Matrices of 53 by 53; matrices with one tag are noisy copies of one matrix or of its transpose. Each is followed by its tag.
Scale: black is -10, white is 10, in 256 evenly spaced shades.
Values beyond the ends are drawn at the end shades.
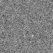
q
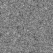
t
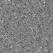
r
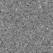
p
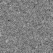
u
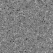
r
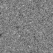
t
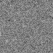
u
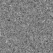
u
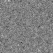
r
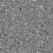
u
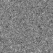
r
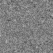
u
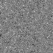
t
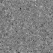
u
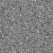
u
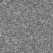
u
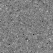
r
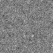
q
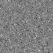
r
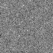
t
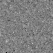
u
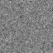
p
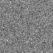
p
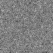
p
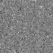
u
